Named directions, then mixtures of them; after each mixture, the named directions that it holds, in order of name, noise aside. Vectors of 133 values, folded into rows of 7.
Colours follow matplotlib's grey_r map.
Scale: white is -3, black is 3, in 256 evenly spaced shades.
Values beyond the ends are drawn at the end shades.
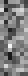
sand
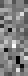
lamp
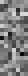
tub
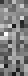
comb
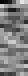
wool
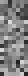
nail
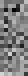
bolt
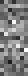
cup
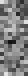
nail, sand, wool.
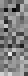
bolt.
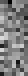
comb, nail, wool.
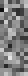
sand.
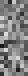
comb, lamp, nail.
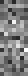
cup.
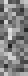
sand.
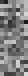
nail, wool.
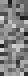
nail.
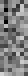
bolt, sand.
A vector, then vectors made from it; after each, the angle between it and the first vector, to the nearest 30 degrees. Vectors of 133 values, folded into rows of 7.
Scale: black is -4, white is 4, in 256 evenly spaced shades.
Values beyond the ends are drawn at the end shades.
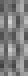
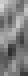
120 degrees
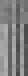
90 degrees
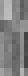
90 degrees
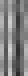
60 degrees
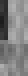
90 degrees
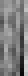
120 degrees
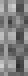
150 degrees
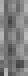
120 degrees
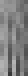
120 degrees
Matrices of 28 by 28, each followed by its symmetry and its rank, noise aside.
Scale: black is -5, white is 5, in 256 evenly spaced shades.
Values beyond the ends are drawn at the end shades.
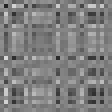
symmetric, rank one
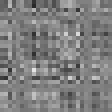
no symmetry, rank two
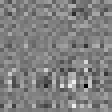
no symmetry, rank three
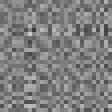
antisymmetric, rank two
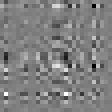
antisymmetric, rank two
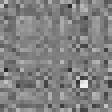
symmetric, rank three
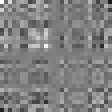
symmetric, rank two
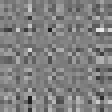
antisymmetric, rank two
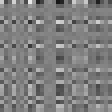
no symmetry, rank one
